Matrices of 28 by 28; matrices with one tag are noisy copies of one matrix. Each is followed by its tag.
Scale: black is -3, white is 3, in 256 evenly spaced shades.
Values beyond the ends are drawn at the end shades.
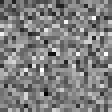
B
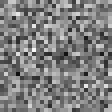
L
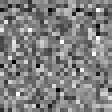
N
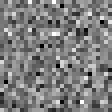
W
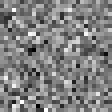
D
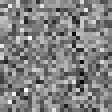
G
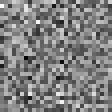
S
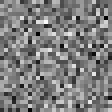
B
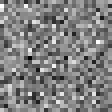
S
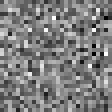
B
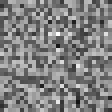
W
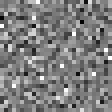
D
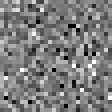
D
